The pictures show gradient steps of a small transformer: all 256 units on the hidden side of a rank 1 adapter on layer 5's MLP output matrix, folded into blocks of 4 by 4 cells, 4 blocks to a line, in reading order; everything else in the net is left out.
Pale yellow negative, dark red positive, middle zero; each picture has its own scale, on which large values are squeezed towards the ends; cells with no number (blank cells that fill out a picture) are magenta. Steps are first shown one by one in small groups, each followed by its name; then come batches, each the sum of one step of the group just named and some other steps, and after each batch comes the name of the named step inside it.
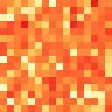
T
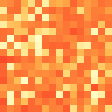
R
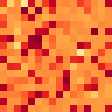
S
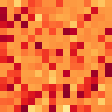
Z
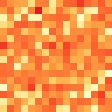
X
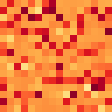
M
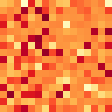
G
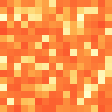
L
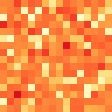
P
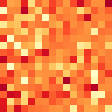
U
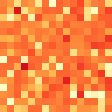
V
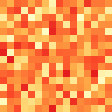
P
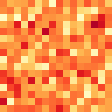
L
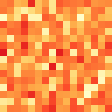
L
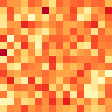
R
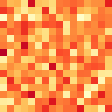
L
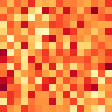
U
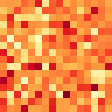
R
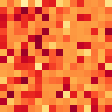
G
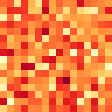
L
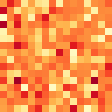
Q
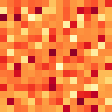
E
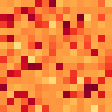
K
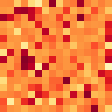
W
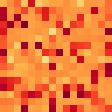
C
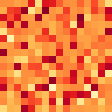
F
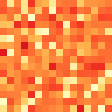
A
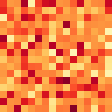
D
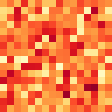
E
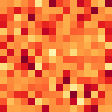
W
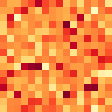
K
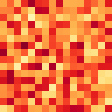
E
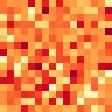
F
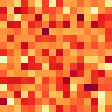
W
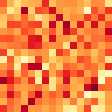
K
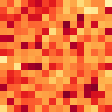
K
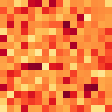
K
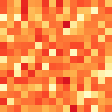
D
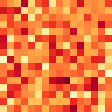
D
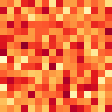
C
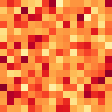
Q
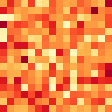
Q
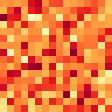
E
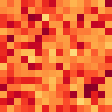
K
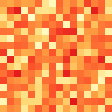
A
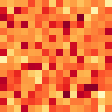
C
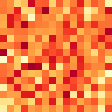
F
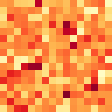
K
